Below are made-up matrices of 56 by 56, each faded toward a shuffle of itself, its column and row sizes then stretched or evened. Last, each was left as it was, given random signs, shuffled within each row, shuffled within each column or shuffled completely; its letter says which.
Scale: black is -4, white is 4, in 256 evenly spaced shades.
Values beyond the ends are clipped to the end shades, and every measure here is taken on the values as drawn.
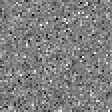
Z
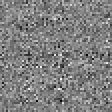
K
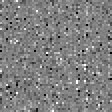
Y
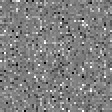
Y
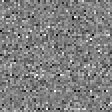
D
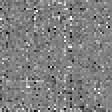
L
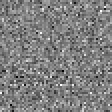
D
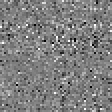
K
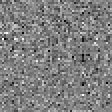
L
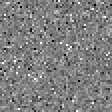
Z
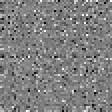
L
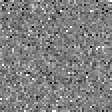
D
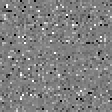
D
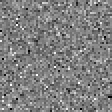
Z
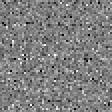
D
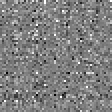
L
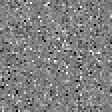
Y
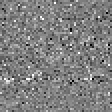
D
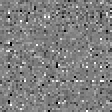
K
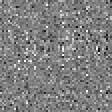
L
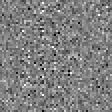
Y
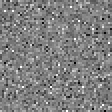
Z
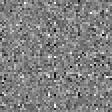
K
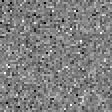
Z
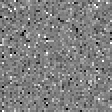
Y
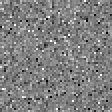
Z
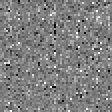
Y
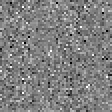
Y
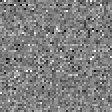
D
